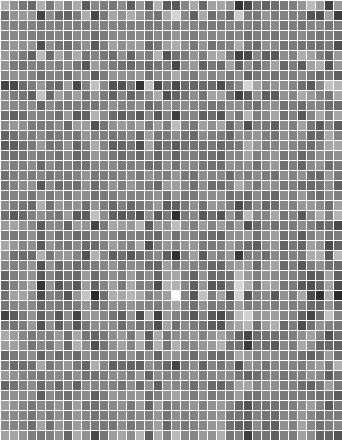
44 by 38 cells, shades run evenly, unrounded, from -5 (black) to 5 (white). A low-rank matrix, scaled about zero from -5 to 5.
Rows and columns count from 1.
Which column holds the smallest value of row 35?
28
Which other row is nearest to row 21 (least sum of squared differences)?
10
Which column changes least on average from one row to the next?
33
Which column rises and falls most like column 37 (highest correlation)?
17
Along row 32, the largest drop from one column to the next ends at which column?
18
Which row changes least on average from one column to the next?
3
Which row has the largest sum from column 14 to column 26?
30
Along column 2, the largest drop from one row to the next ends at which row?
9
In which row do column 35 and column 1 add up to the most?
1
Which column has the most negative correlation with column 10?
36
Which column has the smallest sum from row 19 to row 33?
5
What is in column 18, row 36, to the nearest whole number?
-1
